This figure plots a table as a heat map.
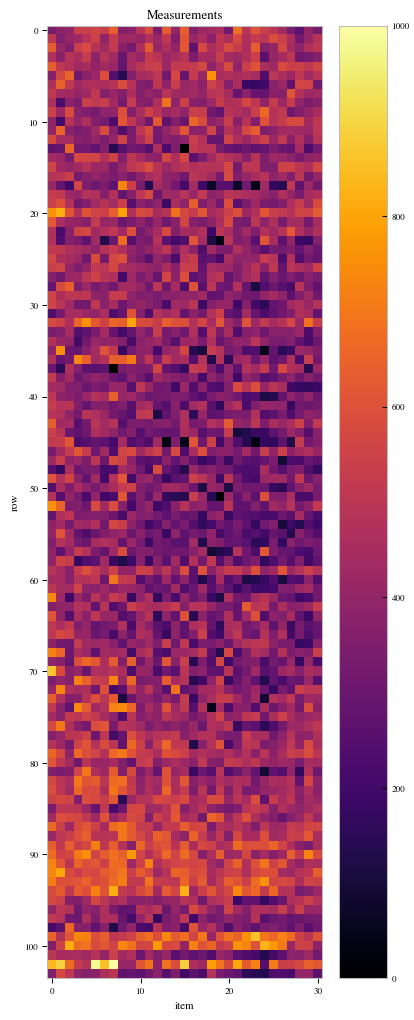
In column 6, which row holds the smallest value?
23
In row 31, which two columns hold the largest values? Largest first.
9, 19
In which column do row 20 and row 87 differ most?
1
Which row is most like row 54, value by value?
47
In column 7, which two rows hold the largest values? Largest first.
102, 94
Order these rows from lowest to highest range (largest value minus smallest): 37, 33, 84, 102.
33, 84, 37, 102
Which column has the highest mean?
0
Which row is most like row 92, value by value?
20
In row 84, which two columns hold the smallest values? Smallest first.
8, 24
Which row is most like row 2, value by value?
59
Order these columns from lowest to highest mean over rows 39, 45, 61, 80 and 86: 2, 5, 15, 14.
15, 5, 14, 2
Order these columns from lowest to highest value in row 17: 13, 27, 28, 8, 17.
17, 28, 13, 27, 8
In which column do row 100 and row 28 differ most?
24
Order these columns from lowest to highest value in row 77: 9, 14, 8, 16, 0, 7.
7, 8, 0, 16, 14, 9
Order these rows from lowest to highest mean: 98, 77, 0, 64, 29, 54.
54, 98, 64, 29, 77, 0
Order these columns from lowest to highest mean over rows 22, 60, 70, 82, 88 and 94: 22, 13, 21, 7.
22, 21, 13, 7
